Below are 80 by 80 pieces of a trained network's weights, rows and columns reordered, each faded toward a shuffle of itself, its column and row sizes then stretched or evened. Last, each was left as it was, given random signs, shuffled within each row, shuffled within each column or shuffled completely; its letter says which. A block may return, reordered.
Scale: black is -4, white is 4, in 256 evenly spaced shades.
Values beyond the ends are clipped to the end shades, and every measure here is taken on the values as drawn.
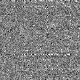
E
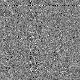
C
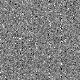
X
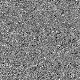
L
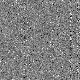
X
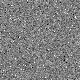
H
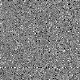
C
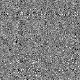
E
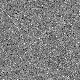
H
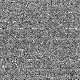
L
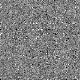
C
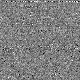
L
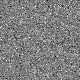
H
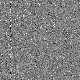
X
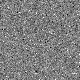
H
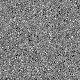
H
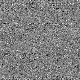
L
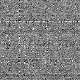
E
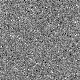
H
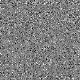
C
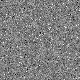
H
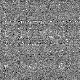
E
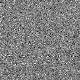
L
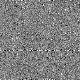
C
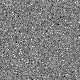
H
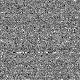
L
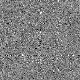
C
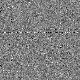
C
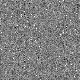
X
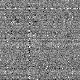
E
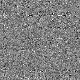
C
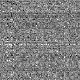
E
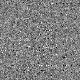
C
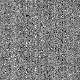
X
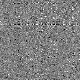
E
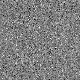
X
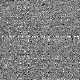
E
